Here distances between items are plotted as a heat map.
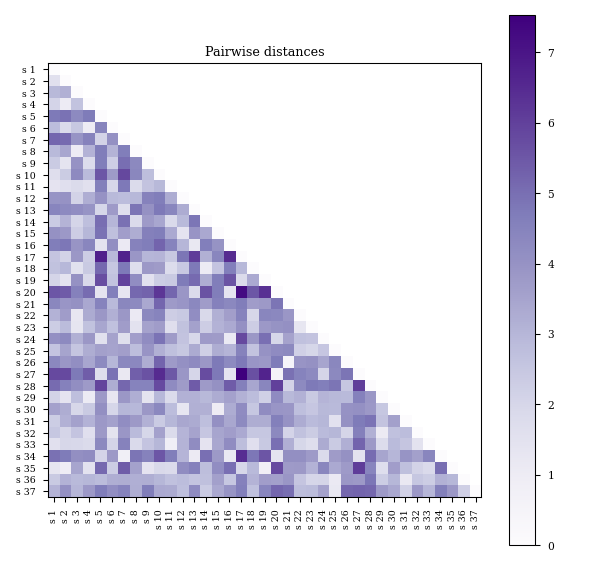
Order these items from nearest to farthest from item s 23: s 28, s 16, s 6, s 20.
s 6, s 16, s 20, s 28
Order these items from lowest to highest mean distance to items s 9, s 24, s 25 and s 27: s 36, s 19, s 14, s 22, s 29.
s 36, s 29, s 22, s 14, s 19
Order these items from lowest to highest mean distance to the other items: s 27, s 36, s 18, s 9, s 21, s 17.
s 36, s 18, s 9, s 21, s 17, s 27
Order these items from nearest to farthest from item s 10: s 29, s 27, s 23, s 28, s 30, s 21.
s 29, s 23, s 30, s 21, s 28, s 27
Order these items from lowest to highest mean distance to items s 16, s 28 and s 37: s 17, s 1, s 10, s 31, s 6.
s 31, s 6, s 1, s 10, s 17
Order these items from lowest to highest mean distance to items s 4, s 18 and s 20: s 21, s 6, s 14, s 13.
s 6, s 14, s 13, s 21
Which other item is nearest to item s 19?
s 35
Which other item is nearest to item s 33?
s 11
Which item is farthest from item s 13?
s 17
